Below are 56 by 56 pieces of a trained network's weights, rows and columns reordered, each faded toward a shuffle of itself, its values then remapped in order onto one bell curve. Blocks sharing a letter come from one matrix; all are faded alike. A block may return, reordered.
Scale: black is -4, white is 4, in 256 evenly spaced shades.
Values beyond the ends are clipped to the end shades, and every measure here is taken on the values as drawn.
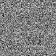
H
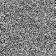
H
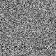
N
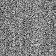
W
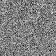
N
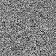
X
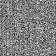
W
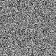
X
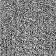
W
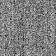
W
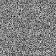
H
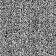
W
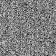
W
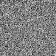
N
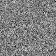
N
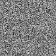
H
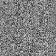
H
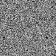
X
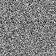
N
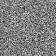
X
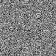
X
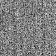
W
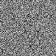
H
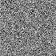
N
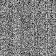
W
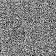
N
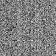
W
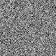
X
